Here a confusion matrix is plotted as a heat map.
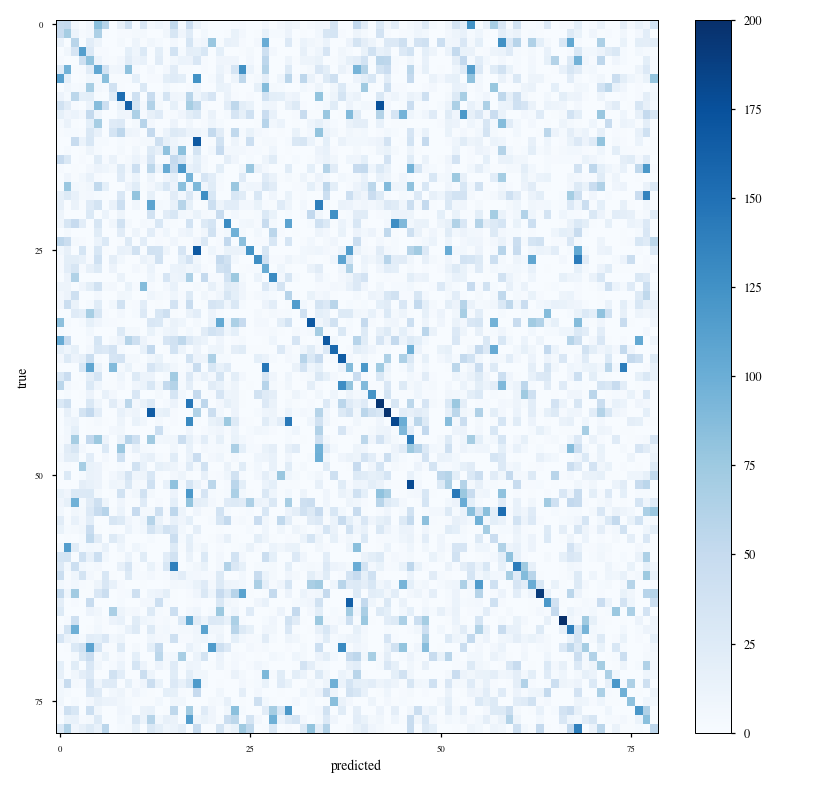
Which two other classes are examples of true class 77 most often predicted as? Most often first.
17, 28
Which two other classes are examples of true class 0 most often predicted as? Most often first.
54, 5
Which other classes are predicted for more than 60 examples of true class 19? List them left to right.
10, 67, 77
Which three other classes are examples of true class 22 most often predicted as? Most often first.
44, 30, 45
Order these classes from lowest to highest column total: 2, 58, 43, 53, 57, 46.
57, 2, 53, 43, 58, 46
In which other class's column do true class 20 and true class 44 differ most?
30
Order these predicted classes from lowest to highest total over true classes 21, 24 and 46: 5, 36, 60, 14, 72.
72, 14, 60, 5, 36
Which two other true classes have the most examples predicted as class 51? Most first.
25, 44
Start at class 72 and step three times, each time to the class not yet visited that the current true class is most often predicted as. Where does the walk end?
74
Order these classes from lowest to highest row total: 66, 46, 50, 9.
50, 46, 66, 9
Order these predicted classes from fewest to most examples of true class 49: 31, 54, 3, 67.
31, 54, 67, 3
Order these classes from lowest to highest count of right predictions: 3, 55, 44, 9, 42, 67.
55, 3, 67, 9, 44, 42
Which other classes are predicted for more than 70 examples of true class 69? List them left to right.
4, 20, 37, 45, 48
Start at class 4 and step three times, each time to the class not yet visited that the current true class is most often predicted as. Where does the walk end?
34
